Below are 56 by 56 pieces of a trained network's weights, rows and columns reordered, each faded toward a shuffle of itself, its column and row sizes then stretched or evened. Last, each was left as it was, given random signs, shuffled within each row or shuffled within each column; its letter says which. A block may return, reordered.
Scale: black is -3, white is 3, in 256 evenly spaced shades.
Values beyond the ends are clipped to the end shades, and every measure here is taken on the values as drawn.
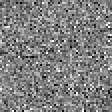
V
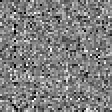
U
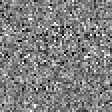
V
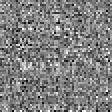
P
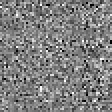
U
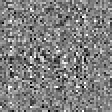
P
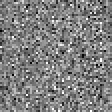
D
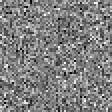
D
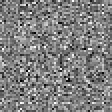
P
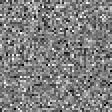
V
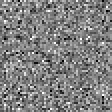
U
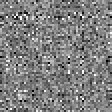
P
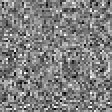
P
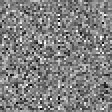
U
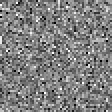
D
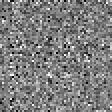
U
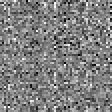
P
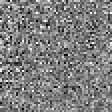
U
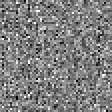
D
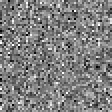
D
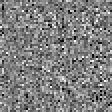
D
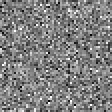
D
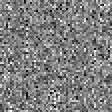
D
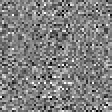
P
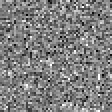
D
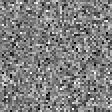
D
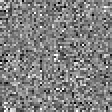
U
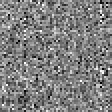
D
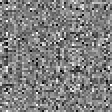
P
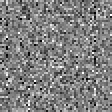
D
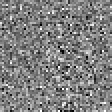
U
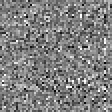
U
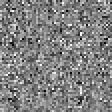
U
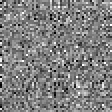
P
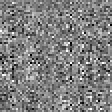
P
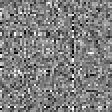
P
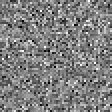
V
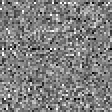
V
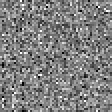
D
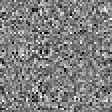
P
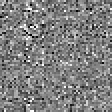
U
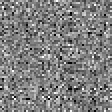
P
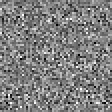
V
